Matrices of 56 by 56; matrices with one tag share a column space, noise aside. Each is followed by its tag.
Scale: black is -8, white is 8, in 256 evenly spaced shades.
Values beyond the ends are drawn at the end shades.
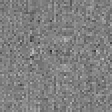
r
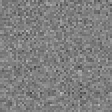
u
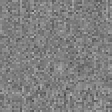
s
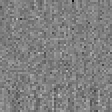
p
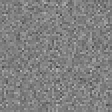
u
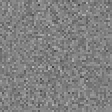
u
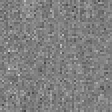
s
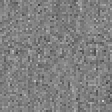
r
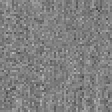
p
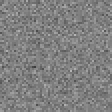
u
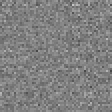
u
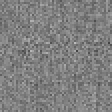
r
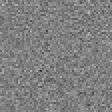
u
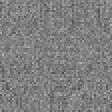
s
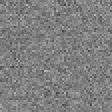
u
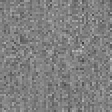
r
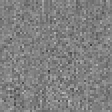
p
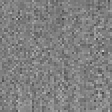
p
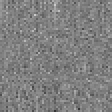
s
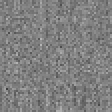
p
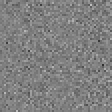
u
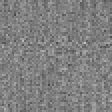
r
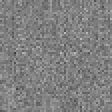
p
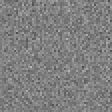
u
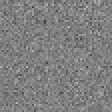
u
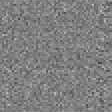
u
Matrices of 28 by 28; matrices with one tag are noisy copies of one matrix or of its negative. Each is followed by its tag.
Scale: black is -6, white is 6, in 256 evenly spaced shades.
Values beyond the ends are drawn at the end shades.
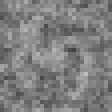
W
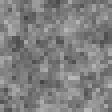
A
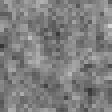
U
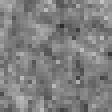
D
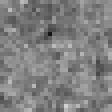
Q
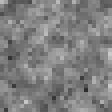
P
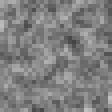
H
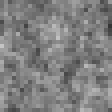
U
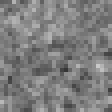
Q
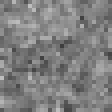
Q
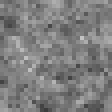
A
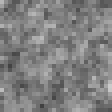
P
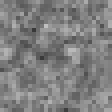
W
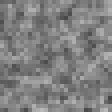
H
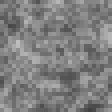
A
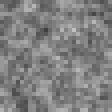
D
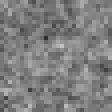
Q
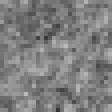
Q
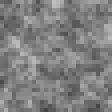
A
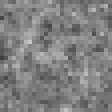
W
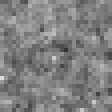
Q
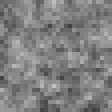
A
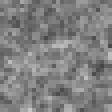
Q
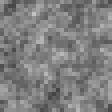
P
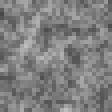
W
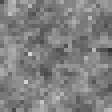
P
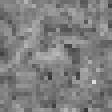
W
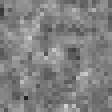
W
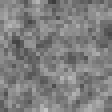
A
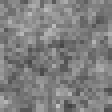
Q
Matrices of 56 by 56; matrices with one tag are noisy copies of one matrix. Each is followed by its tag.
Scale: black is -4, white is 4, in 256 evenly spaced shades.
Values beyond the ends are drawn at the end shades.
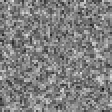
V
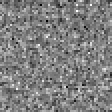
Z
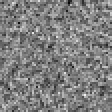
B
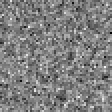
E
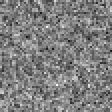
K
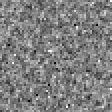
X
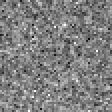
K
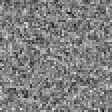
Z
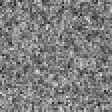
K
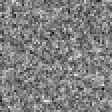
V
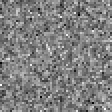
E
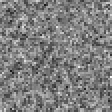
B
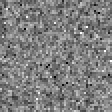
E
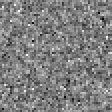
X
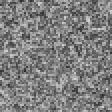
K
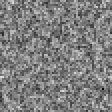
V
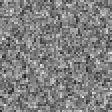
X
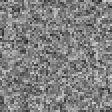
V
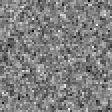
X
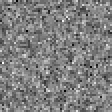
E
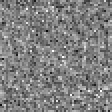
Z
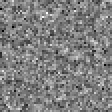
V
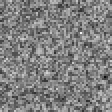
E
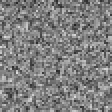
Z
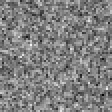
K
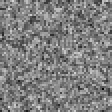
V
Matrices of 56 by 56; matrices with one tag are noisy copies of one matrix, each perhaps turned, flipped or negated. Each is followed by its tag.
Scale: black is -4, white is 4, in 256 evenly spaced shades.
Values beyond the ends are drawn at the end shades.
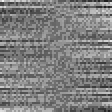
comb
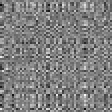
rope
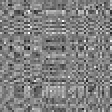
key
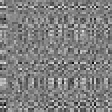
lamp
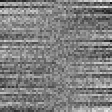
comb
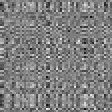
rope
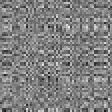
rope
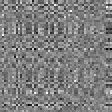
lamp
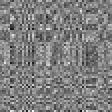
key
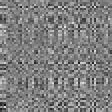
lamp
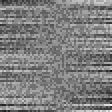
comb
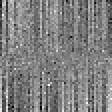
comb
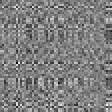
lamp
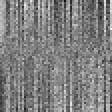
comb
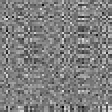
lamp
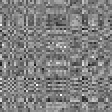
key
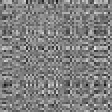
rope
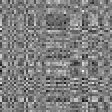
key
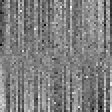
comb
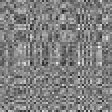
key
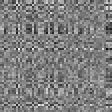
lamp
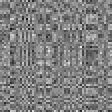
key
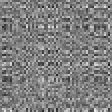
rope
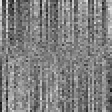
comb
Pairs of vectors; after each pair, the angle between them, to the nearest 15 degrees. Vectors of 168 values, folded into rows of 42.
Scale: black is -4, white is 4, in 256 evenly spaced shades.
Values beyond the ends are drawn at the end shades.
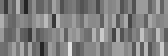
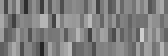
45 degrees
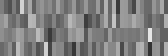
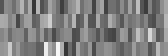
75 degrees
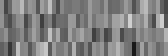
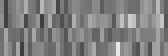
60 degrees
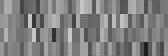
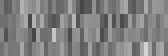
165 degrees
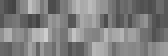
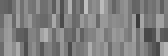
75 degrees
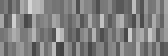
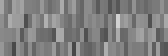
60 degrees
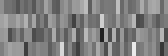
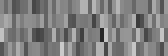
45 degrees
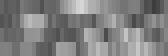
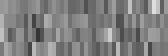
120 degrees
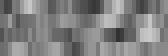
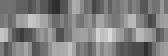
90 degrees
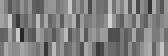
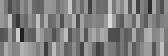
15 degrees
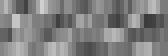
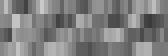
15 degrees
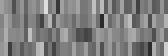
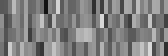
165 degrees
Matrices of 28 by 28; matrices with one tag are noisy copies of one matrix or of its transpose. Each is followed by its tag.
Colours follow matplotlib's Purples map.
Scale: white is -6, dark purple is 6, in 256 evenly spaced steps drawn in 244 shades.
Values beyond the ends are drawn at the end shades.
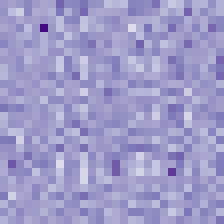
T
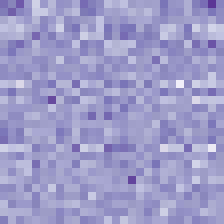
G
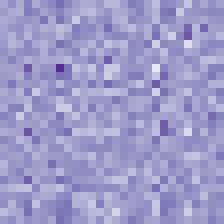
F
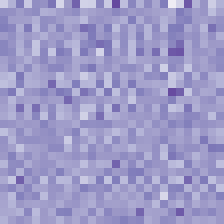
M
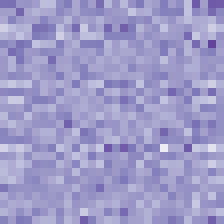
G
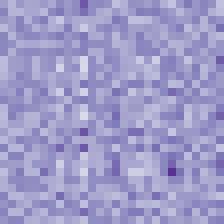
T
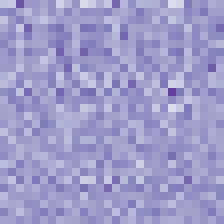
M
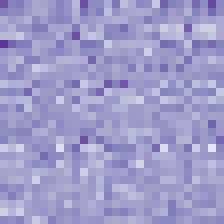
G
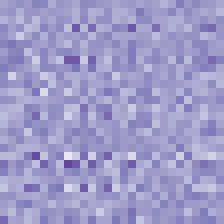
F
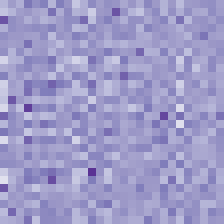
M
